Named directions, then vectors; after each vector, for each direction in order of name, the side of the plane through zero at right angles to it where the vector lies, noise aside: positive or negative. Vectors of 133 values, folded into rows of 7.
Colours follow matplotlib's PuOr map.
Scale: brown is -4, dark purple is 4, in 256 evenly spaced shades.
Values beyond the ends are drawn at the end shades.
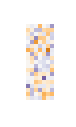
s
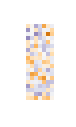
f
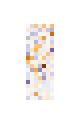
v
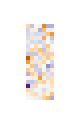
positive, positive, positive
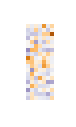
positive, negative, positive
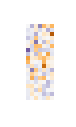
positive, negative, positive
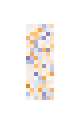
negative, negative, negative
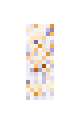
negative, negative, positive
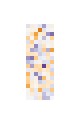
negative, negative, negative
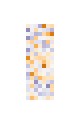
positive, negative, positive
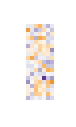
negative, positive, positive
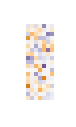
negative, negative, negative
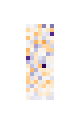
negative, positive, negative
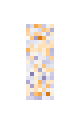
negative, positive, positive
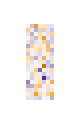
negative, positive, positive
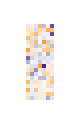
negative, positive, negative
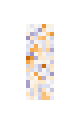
positive, positive, positive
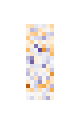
negative, negative, negative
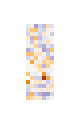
positive, negative, negative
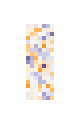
negative, negative, negative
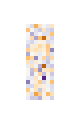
negative, positive, positive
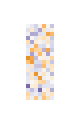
positive, positive, positive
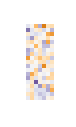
positive, negative, positive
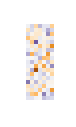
negative, negative, positive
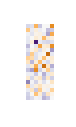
negative, negative, positive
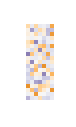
negative, negative, positive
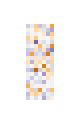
negative, negative, positive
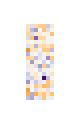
negative, positive, positive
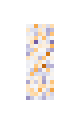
negative, negative, positive
